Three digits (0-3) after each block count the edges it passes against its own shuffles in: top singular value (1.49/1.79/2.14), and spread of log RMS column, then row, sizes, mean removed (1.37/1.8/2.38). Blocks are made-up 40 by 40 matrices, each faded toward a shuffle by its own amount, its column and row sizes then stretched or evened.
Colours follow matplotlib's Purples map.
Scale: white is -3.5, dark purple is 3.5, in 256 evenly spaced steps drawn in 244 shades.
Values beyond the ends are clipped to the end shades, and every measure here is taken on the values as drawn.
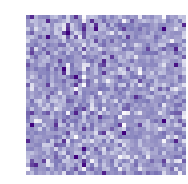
1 2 0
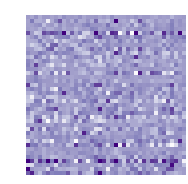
1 1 3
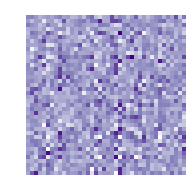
2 2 1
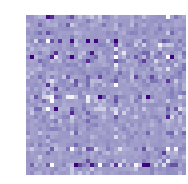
0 1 2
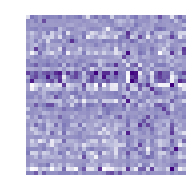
3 1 3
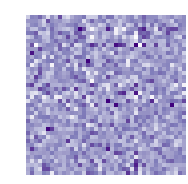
1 1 1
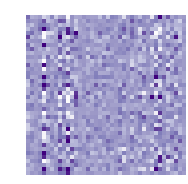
1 3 1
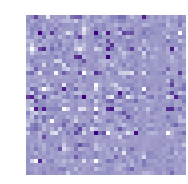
1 2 2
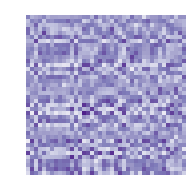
3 0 3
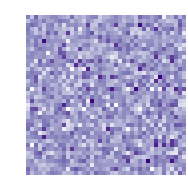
0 1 1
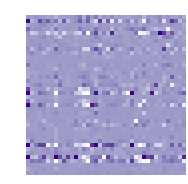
2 1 3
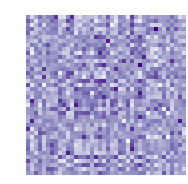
3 1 0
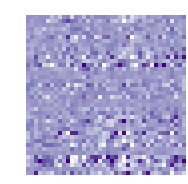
1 1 3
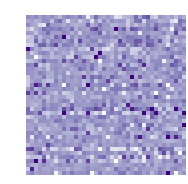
0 0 2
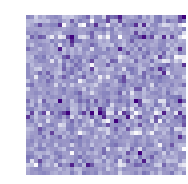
1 1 2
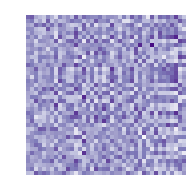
3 3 0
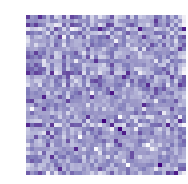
3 0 1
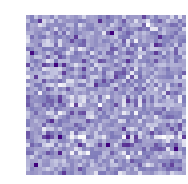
2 0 1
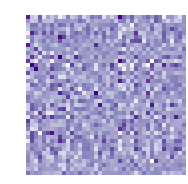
3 2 1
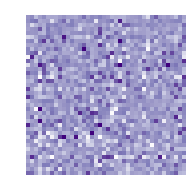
0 1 1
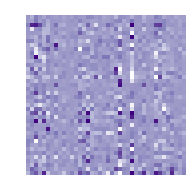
1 3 1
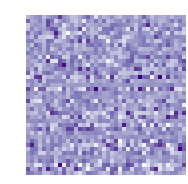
0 0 3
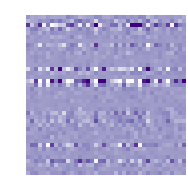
3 1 3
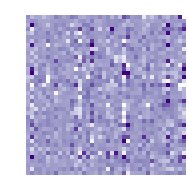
1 3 1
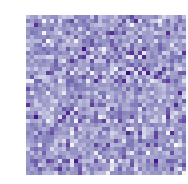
1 0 2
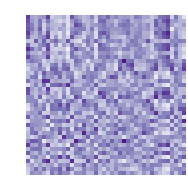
3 3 0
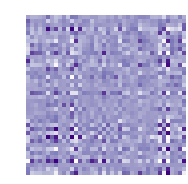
3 3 3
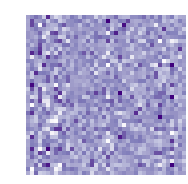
0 2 0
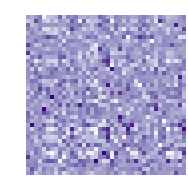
2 0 1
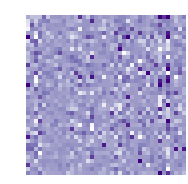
1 3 0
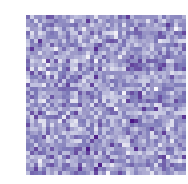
2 0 0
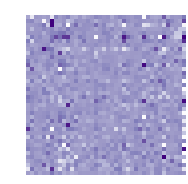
1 2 1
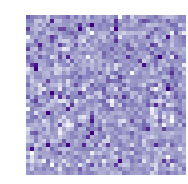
0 1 0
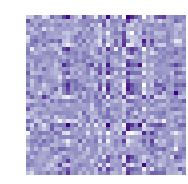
3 3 2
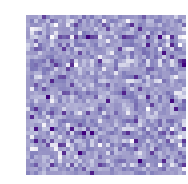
2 1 1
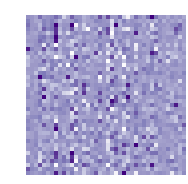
1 3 0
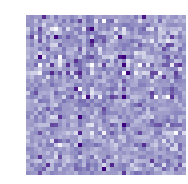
0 1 2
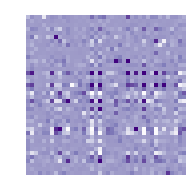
3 2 3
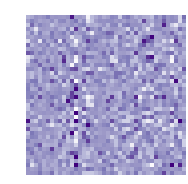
2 2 1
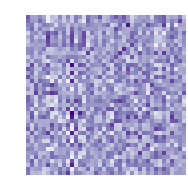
3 2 0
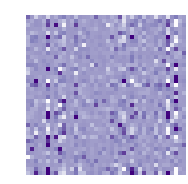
3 3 1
